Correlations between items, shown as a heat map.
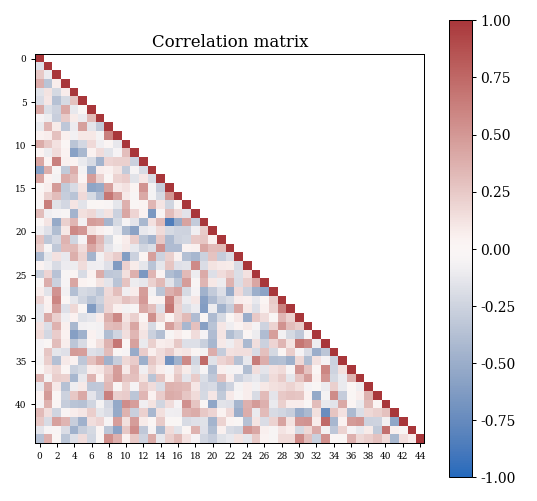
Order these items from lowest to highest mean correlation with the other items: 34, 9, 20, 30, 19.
20, 19, 34, 9, 30
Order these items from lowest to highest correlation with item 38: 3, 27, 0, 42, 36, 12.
3, 42, 0, 36, 27, 12
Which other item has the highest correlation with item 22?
14
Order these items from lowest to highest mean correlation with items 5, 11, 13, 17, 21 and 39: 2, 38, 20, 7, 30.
2, 20, 7, 38, 30
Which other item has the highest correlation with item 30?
33
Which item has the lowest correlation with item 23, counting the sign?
10
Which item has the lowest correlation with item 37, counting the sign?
4
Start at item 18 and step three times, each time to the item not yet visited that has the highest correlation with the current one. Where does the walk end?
40
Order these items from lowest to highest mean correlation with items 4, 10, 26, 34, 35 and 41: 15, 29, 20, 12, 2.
2, 15, 29, 12, 20
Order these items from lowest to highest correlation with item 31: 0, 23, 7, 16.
7, 23, 0, 16
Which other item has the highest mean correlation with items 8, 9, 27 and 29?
16
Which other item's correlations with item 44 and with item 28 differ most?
12
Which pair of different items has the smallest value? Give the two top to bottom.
15, 19
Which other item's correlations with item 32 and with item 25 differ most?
27
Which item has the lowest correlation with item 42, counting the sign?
41
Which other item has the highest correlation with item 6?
21
